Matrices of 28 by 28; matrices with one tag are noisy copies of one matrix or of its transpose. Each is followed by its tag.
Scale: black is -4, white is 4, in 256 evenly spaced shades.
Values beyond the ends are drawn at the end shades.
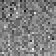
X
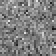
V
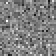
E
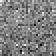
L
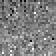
X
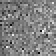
X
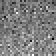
X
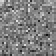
L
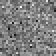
E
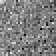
L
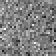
V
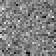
V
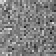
L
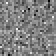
E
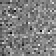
X
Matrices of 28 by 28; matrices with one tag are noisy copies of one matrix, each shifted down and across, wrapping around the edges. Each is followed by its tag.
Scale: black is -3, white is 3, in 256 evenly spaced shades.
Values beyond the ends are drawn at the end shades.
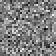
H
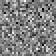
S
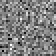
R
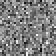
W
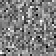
W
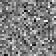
H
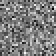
H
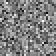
H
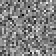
S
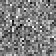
W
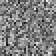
W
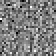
W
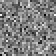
H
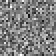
S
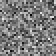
H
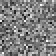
R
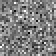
R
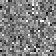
H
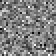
S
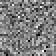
R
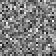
S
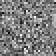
R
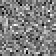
H
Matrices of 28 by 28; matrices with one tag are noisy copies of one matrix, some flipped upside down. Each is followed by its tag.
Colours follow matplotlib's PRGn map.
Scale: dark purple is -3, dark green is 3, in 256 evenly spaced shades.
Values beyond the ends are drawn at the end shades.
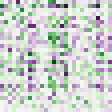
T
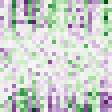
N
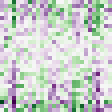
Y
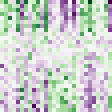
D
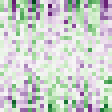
N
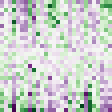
N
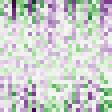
N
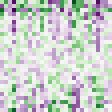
Y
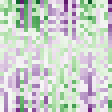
D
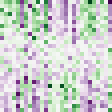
D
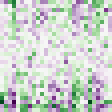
Y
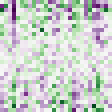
Y
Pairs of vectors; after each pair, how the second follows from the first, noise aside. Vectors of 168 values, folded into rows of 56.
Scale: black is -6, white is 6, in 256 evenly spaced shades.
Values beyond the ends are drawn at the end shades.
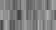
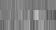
reversed, negated, partly zeroed.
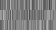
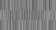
shrunk.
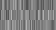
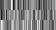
wrapped around, negated, scaled up.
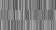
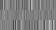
wrapped around, partly zeroed.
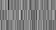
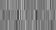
reversed, negated, partly zeroed.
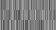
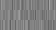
negated, shrunk.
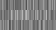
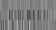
reversed, negated, partly zeroed.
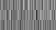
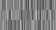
sign-scrambled.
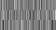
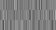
shrunk.
